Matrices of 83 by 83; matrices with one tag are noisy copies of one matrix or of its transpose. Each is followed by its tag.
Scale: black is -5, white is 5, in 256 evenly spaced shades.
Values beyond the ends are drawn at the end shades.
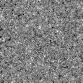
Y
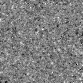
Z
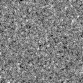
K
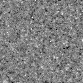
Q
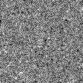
K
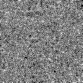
Z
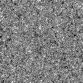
Y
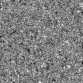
Q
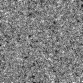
Z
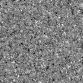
Q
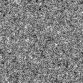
Y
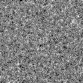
K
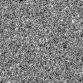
K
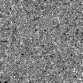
Z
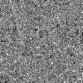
Z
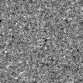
K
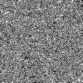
Z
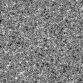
K
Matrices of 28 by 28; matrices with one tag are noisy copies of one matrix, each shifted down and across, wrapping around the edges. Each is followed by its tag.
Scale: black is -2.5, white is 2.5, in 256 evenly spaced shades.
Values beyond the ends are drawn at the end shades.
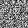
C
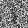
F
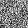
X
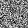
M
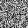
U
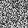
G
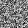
M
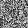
U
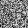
U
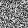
M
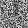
F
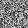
U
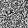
C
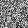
U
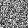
C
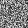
X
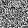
X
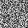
G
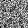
C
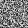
M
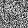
X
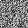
C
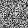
C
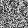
U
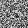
M
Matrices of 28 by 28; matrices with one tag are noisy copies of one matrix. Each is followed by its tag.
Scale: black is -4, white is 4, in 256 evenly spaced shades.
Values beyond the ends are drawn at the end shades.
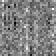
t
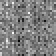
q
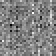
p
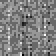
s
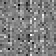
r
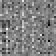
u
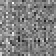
q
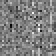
p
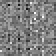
r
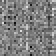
t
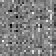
p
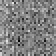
q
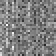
q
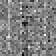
s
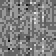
r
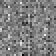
s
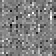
p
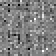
r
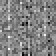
s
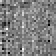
u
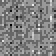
p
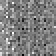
q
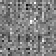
r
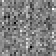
t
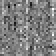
t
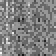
q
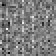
u
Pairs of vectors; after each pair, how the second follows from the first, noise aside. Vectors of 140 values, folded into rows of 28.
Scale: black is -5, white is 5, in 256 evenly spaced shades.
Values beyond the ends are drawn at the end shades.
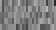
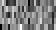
reversed, scaled up.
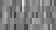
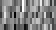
scaled up.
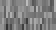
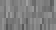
shrunk.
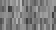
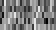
reversed, scaled up.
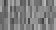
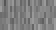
shrunk.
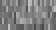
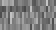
wrapped around.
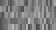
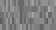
wrapped around, shrunk.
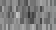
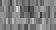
wrapped around.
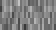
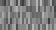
wrapped around.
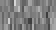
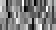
reversed, scaled up.
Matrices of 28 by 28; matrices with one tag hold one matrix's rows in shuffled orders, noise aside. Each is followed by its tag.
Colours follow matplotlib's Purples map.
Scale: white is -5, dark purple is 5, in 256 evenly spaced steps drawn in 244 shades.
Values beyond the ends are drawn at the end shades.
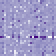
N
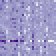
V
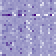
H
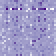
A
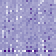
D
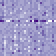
N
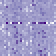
A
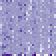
H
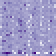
H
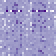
A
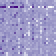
V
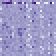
H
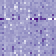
N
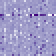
N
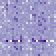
A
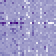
V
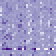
H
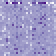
A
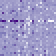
V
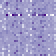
A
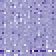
N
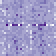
A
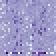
A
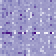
H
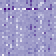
D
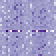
A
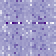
A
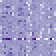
H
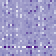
D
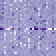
N
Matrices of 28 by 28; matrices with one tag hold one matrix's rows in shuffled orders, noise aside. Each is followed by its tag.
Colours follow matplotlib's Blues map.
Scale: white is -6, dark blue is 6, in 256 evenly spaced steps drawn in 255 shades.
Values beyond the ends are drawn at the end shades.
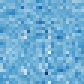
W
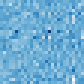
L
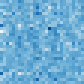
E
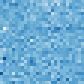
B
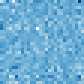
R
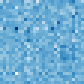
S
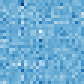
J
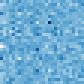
E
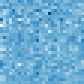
E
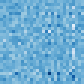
L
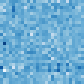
B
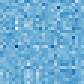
S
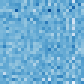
L
